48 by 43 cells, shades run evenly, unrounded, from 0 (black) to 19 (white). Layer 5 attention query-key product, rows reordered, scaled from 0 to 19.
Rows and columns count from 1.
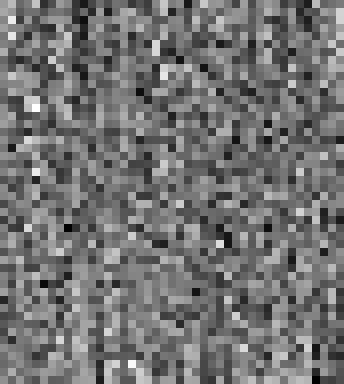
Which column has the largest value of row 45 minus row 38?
8
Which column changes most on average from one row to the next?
5
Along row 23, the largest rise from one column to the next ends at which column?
6
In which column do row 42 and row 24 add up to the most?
14
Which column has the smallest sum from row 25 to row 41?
28
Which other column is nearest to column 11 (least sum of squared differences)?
39
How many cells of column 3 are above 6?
38
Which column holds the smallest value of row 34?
37
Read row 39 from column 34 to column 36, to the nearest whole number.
3 12 11
